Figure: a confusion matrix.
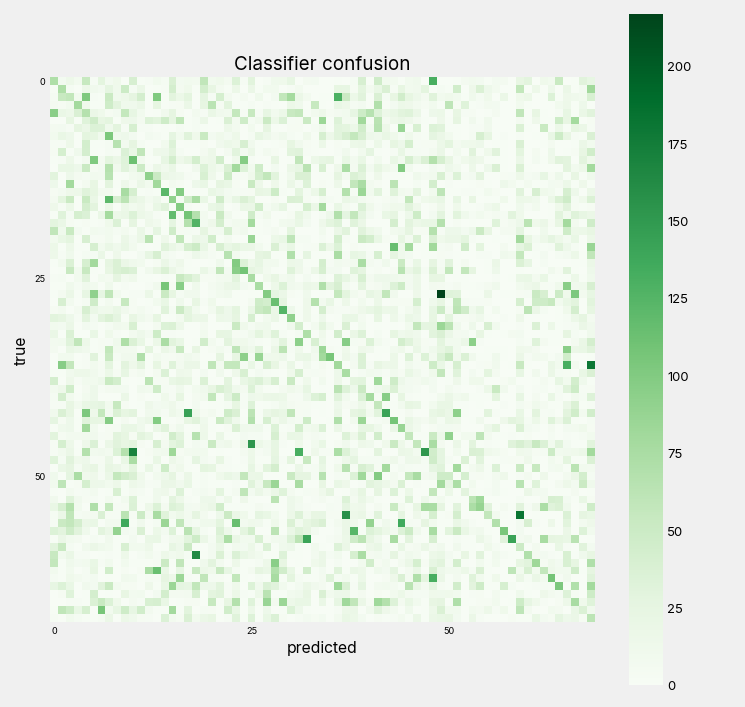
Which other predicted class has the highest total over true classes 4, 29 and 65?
27
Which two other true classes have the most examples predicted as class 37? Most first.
55, 33
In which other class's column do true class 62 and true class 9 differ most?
13
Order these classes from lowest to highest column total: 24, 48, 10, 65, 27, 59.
24, 27, 10, 65, 59, 48
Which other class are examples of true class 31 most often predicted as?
49
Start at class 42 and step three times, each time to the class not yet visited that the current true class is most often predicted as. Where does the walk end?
7
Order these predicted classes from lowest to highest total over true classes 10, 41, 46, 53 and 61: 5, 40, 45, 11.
11, 40, 45, 5
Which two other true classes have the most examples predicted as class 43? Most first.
21, 58
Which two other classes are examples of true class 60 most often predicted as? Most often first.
18, 39
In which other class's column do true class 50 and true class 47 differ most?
10
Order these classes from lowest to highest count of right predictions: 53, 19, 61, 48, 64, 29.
19, 48, 53, 61, 64, 29
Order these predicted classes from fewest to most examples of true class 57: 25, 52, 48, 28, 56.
56, 52, 25, 28, 48
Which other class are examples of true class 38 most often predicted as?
41
